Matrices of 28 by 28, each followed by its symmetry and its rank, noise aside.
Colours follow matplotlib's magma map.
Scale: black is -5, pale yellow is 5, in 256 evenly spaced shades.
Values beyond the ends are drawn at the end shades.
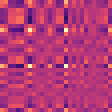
symmetric, rank one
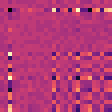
symmetric, rank one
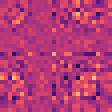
symmetric, rank three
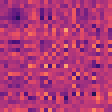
symmetric, rank three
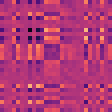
symmetric, rank one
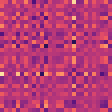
symmetric, rank two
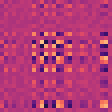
symmetric, rank one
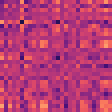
symmetric, rank two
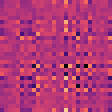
no symmetry, rank two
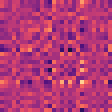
symmetric, rank two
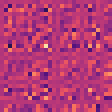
symmetric, rank three
